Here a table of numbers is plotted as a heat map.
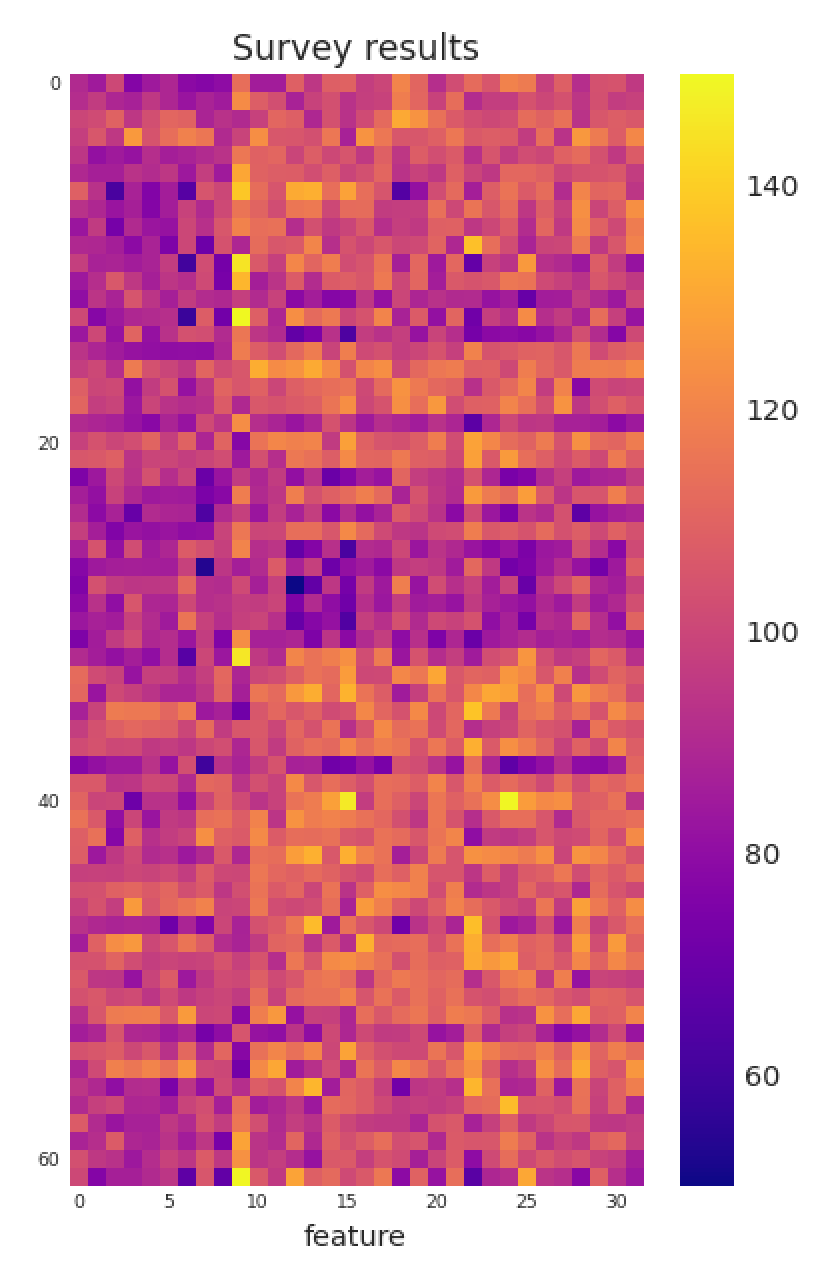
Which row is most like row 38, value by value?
27
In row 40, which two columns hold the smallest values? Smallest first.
3, 6
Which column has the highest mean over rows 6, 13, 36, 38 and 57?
9
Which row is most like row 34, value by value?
43
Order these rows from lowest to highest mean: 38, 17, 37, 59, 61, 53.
38, 53, 61, 59, 17, 37
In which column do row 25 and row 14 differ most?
15
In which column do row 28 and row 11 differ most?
12
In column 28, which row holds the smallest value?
24
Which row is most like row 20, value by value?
54
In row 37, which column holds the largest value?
22
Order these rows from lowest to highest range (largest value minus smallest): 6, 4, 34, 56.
4, 34, 56, 6
